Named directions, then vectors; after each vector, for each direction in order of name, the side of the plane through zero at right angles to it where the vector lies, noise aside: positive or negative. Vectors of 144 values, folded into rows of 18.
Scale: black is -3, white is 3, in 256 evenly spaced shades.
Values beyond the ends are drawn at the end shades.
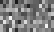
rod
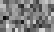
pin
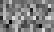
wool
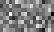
negative, negative, negative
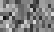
positive, positive, negative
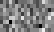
positive, positive, positive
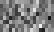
negative, negative, negative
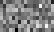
negative, positive, negative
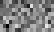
negative, positive, positive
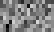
negative, positive, positive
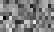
positive, positive, negative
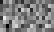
negative, positive, positive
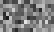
positive, positive, negative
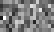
negative, negative, positive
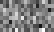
positive, positive, positive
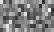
positive, negative, negative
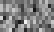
positive, positive, negative
